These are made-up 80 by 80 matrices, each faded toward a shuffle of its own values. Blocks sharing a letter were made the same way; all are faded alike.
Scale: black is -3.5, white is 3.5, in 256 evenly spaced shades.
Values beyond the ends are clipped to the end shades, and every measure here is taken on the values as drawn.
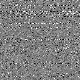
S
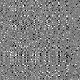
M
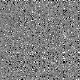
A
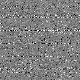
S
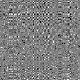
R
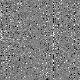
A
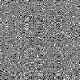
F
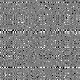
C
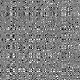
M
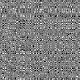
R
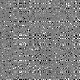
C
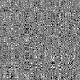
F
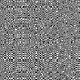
R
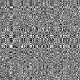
R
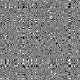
M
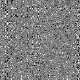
A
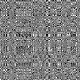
R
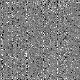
A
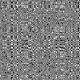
R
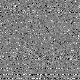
S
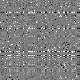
C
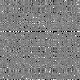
C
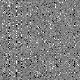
A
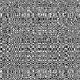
R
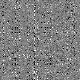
A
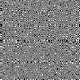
M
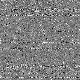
S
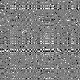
C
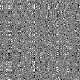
F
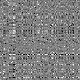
C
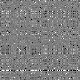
C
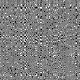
M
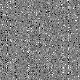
A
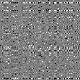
C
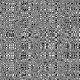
R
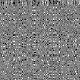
M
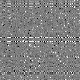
C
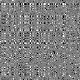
R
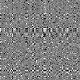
C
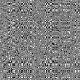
R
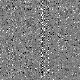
A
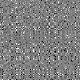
M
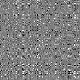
M
